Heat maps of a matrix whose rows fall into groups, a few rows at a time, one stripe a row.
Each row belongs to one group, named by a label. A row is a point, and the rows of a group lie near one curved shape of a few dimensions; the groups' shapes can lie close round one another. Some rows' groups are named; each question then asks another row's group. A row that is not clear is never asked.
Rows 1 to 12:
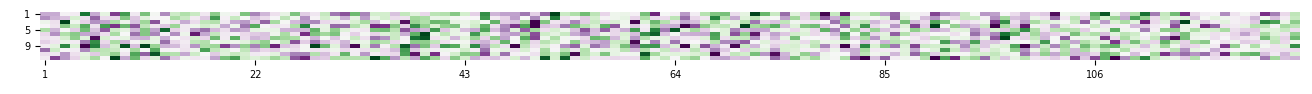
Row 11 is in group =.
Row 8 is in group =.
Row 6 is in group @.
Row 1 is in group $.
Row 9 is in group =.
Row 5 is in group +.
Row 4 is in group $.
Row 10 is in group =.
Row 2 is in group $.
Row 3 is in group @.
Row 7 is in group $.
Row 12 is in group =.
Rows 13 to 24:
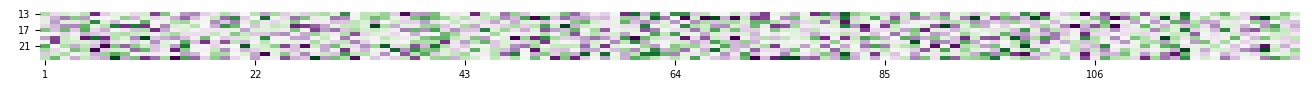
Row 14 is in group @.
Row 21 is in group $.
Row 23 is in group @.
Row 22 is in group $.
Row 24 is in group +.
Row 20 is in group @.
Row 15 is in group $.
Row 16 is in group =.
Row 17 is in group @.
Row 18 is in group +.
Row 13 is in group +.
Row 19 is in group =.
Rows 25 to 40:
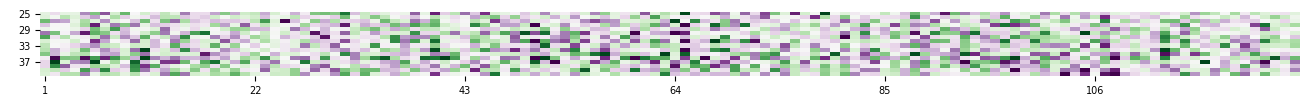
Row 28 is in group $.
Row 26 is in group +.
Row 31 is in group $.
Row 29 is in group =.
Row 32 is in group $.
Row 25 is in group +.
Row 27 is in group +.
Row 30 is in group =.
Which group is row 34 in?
$
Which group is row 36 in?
=
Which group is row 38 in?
=
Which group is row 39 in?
@
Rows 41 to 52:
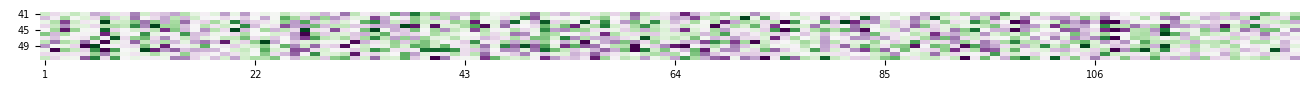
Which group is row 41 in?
$
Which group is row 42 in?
$
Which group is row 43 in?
@
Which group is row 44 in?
=
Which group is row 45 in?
@
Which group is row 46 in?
$
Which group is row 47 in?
=
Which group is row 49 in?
=
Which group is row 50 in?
=
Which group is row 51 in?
+
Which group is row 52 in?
+
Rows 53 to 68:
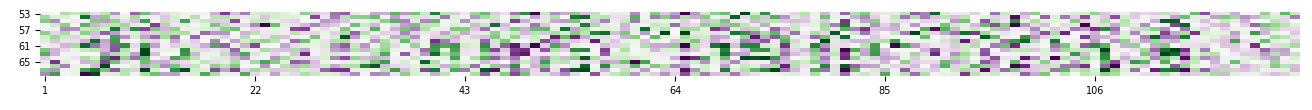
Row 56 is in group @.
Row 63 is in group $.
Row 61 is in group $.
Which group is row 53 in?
$
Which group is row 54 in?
@
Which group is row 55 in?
$
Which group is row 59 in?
+
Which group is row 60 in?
+
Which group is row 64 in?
$
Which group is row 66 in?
@
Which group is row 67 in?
$
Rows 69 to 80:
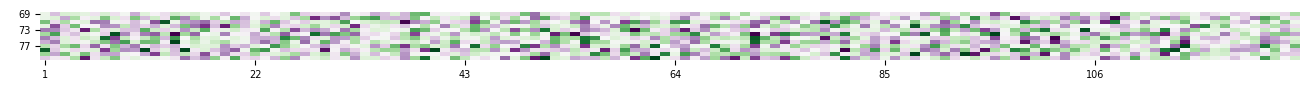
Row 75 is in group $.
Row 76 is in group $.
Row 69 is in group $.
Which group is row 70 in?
@
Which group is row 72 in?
@
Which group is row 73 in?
=
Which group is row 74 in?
+
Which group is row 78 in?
$
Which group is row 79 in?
@
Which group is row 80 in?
@
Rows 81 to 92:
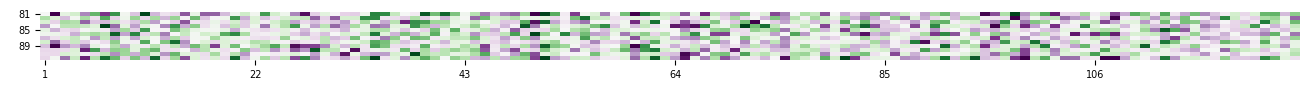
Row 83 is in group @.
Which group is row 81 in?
=
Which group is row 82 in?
@
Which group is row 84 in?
$
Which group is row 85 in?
$
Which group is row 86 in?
=
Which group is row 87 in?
$
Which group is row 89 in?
=
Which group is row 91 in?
$
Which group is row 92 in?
@
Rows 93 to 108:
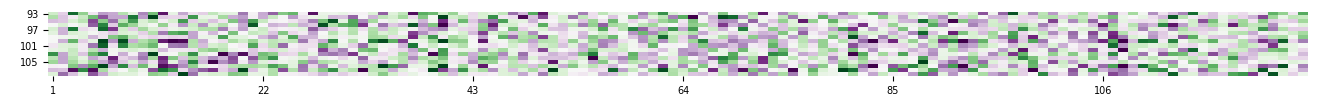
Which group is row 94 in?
$
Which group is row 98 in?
+
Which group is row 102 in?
@
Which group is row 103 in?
$
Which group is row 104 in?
@
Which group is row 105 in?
@
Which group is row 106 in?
=
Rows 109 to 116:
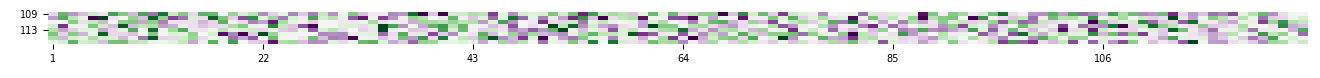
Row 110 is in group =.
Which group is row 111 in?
@
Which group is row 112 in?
=
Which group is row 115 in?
$
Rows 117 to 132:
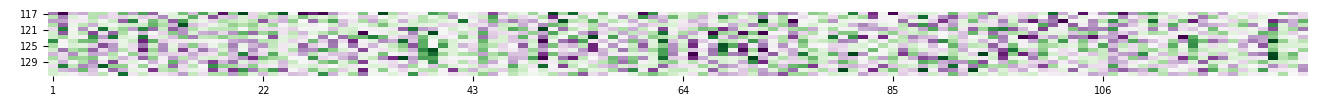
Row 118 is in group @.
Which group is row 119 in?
$
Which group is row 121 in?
=
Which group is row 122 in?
@
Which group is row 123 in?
@
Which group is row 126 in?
@
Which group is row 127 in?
@
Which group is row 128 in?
$
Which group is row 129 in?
@
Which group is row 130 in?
=
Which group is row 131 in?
@
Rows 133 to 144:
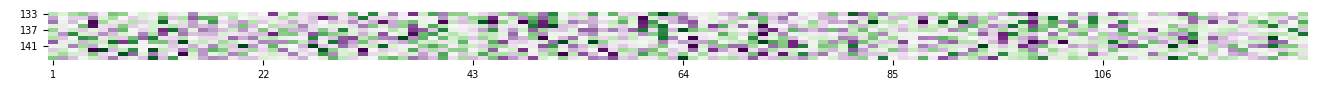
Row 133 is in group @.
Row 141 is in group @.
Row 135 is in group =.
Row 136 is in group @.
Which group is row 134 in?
=
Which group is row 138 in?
@
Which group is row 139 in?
$
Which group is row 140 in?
$
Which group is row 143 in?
+
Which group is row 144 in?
+
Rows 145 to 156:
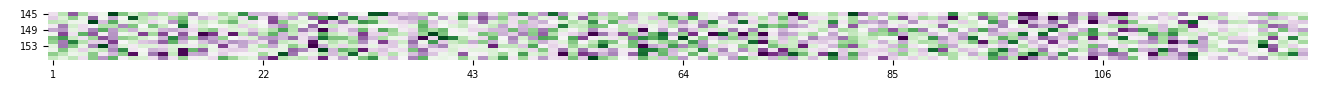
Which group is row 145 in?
@
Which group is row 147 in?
@
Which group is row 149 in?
=
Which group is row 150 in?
@
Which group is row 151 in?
+
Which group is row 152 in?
@
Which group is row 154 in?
+
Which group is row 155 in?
+
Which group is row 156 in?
@
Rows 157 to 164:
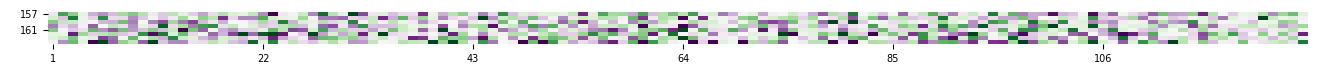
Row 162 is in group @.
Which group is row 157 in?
+
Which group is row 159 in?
+
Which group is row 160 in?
=
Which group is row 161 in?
+
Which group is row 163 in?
+
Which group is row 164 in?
=
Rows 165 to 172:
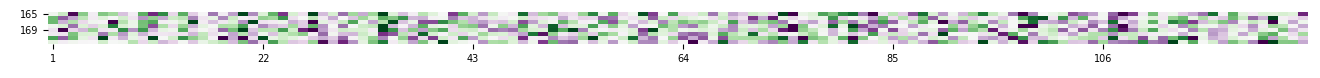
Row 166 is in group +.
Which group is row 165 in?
@
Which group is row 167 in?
$
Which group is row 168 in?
@
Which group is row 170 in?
$
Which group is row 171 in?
$
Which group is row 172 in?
@
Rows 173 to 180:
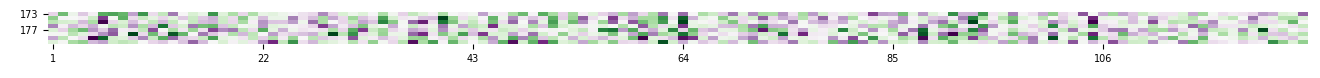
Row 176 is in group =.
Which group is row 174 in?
+
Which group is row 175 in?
+
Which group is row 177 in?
@
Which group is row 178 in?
+
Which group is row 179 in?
=
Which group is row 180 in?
@
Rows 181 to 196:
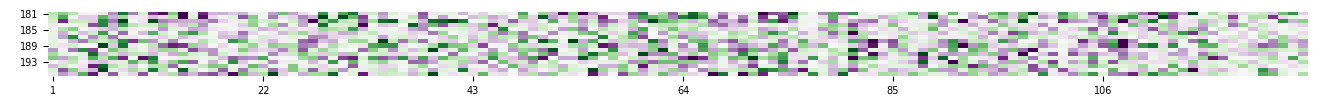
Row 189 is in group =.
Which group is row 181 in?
+
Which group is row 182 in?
+
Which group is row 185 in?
+
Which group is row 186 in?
$
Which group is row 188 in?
=
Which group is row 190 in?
@
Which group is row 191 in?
@
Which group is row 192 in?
$
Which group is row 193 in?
+
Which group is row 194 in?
=
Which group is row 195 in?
$
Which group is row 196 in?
@
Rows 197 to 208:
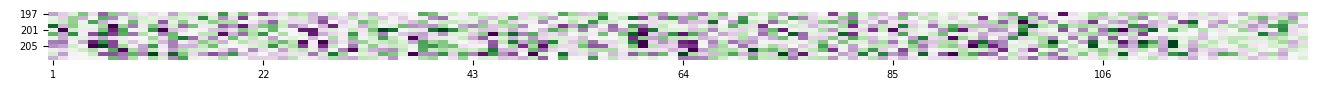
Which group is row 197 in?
$
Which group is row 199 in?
@
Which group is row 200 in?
$
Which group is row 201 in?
=
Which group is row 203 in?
+
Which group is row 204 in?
=
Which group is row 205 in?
=
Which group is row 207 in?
+
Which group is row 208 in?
$
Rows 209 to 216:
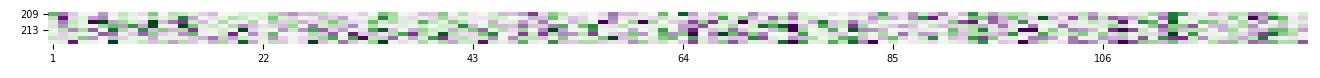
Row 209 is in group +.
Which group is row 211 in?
=
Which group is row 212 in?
$
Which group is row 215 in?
@
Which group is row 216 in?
@
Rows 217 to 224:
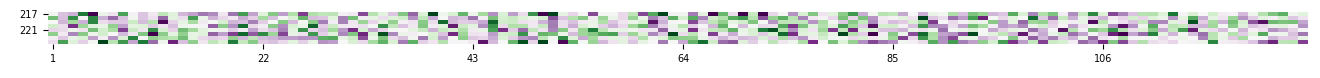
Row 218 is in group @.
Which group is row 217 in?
@
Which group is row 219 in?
@
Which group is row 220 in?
@
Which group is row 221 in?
$
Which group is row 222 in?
@
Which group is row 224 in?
=
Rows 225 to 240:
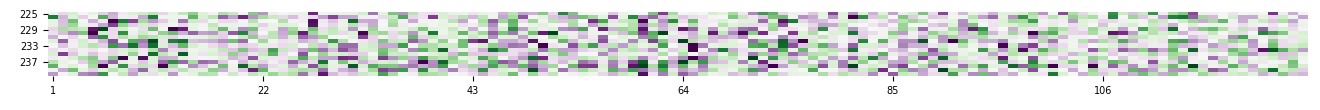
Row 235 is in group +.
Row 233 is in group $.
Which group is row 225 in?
$
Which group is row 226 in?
$
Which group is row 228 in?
$
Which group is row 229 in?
=
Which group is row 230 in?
@
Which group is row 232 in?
+
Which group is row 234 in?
@
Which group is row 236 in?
$
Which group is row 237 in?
+
